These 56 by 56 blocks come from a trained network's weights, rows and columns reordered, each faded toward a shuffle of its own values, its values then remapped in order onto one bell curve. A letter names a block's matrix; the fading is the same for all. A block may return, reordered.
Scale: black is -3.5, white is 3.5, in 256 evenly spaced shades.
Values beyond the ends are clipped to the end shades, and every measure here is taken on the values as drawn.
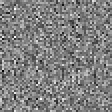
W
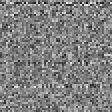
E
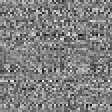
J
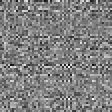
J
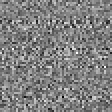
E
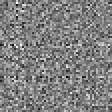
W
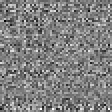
J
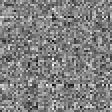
W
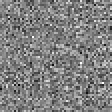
W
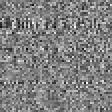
E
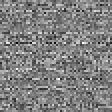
J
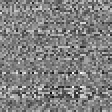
J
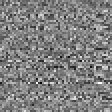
J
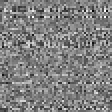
J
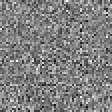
W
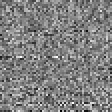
E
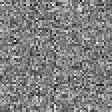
W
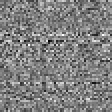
E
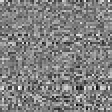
J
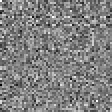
W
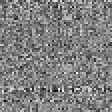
E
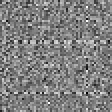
W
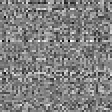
E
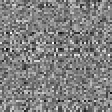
E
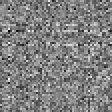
W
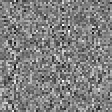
W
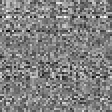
E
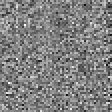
W
